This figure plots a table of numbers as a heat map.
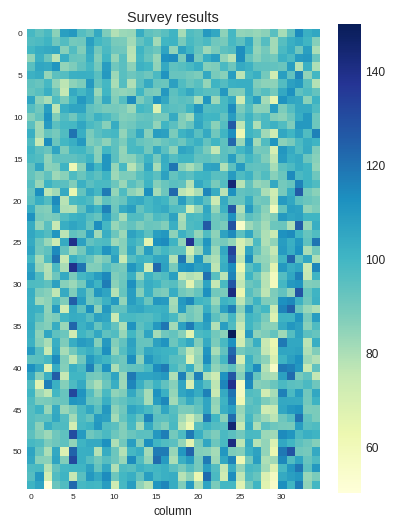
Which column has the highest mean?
24
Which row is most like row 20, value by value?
14
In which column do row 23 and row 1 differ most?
25
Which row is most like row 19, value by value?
16
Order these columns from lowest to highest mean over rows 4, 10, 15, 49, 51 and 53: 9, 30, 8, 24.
8, 30, 9, 24
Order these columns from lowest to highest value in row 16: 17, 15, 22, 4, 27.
15, 27, 4, 22, 17
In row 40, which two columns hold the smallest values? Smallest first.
29, 2
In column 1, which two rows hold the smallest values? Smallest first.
42, 13
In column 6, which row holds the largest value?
28
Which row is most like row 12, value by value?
44
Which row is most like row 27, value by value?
41
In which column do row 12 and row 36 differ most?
5
